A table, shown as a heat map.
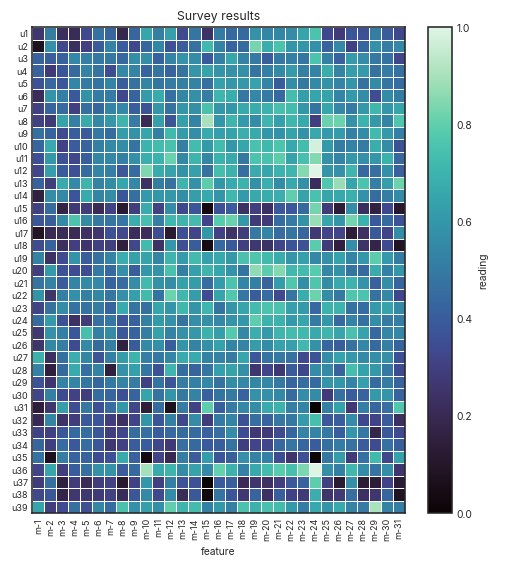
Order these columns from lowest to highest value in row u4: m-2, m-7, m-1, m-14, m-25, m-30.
m-2, m-7, m-1, m-30, m-14, m-25
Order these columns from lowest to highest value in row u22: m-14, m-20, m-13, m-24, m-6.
m-20, m-6, m-14, m-13, m-24
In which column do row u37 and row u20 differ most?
m-15
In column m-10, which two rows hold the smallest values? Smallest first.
u35, u31
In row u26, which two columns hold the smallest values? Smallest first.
m-8, m-1
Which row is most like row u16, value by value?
u22
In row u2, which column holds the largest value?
m-19
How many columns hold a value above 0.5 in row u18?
4
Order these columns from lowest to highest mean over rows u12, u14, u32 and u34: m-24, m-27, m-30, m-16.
m-30, m-16, m-27, m-24
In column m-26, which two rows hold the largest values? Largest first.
u13, u8
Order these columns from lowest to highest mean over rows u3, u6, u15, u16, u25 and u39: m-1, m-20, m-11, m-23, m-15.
m-1, m-15, m-20, m-11, m-23
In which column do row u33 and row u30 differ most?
m-29
